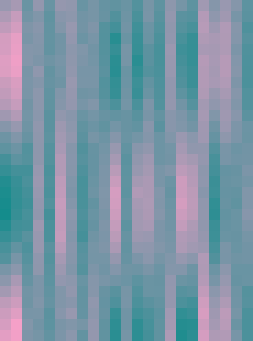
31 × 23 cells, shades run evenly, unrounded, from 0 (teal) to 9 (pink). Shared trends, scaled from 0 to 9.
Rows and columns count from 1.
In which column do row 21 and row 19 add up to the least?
1
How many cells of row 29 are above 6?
4
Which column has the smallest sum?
5
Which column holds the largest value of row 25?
19
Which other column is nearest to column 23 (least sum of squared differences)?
15
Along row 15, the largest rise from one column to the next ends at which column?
6
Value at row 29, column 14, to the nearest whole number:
2
